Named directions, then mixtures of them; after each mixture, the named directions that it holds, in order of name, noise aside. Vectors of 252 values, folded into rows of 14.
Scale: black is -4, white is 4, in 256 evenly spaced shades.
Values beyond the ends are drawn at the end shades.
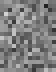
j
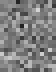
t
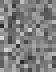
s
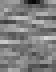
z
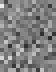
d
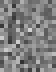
s.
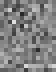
j, t.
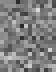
t.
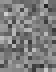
j.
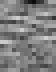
z.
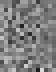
d, s, t.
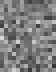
s, z.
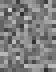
j, t.
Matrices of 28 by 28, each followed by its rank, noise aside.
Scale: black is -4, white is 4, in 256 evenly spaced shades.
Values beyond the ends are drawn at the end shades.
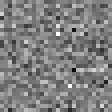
eight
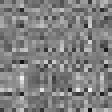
three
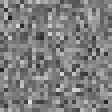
eight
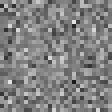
eight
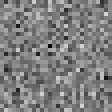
eight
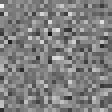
six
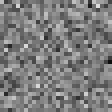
eight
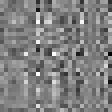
three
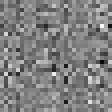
four
